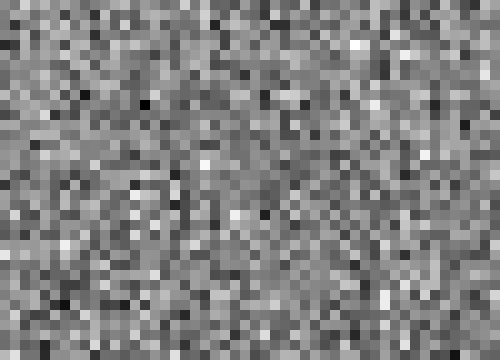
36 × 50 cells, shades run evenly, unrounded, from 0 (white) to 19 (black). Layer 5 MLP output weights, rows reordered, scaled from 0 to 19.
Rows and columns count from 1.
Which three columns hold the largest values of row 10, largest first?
9, 27, 35
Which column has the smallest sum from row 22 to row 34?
39
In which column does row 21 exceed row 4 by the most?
40
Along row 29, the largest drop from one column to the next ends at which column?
41
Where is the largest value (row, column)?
11, 15
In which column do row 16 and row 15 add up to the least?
43
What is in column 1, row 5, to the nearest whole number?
16
